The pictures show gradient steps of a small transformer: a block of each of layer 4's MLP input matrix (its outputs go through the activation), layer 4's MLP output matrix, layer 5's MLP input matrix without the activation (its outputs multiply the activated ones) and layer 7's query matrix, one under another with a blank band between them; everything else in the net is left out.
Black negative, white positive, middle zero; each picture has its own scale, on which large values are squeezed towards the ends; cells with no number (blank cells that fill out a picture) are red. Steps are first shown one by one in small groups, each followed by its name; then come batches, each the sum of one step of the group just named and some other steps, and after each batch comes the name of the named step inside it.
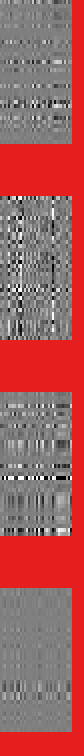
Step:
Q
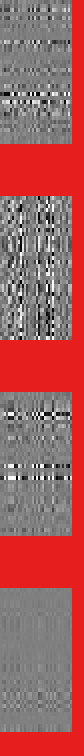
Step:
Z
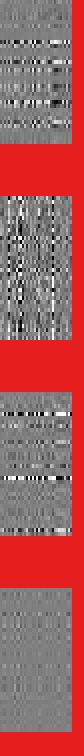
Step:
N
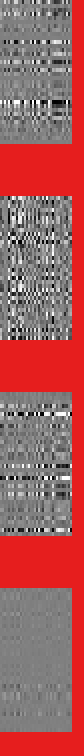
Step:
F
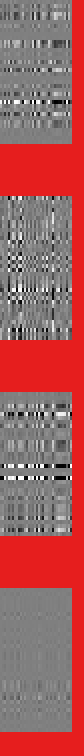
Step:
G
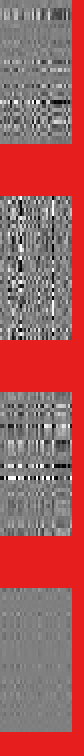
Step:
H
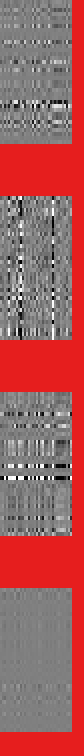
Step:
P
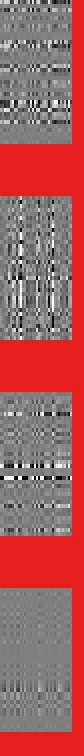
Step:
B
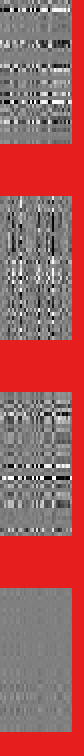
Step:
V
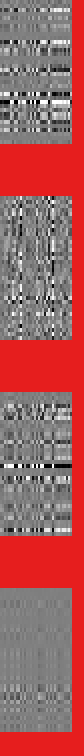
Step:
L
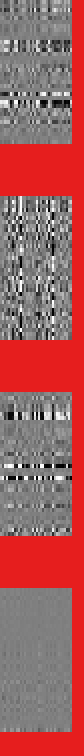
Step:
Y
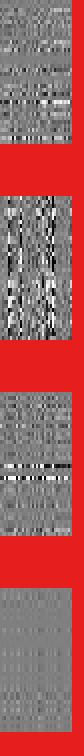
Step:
L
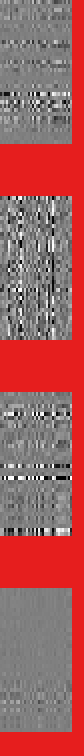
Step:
Q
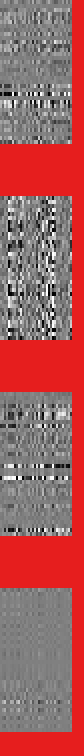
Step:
F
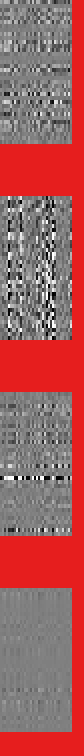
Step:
B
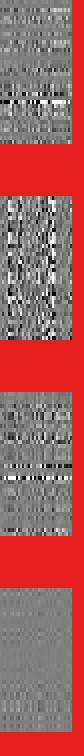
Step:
L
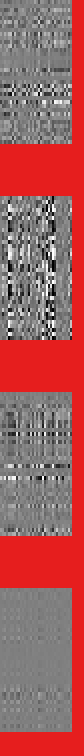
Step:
L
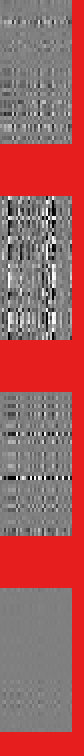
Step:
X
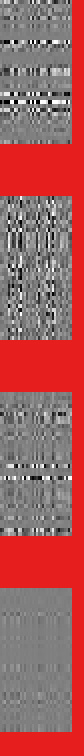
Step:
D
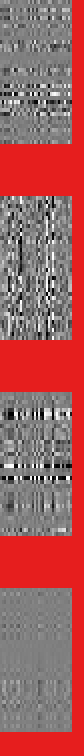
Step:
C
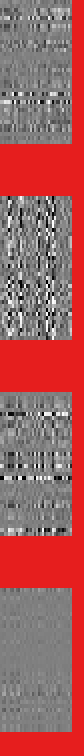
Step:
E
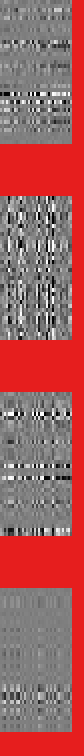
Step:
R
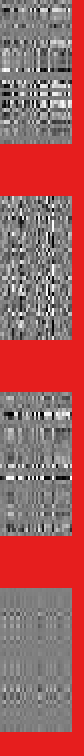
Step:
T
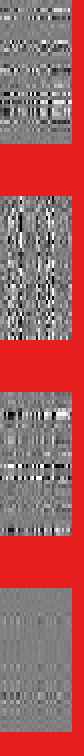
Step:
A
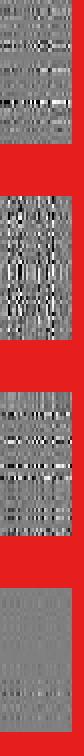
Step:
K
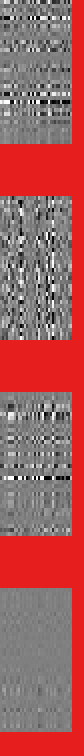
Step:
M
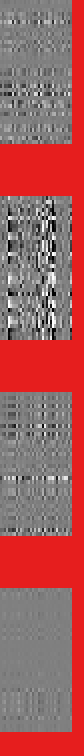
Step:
X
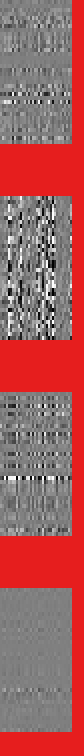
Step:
E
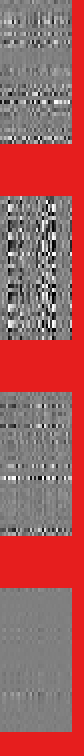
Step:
D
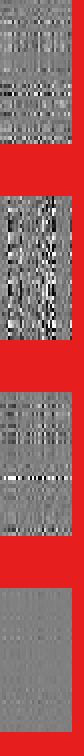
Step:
T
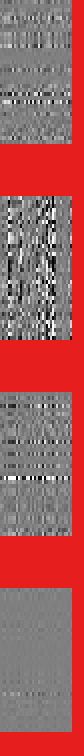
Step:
E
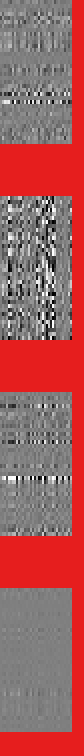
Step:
M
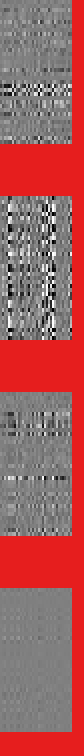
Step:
T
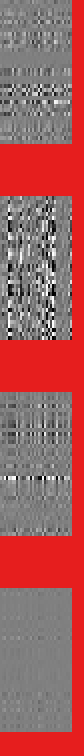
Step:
D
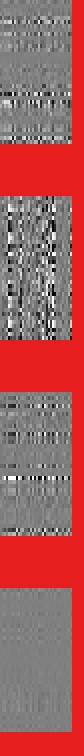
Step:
M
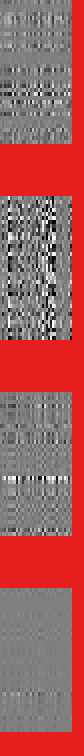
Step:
X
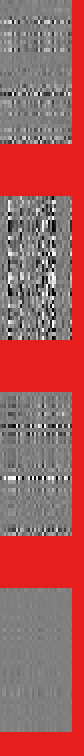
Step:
E
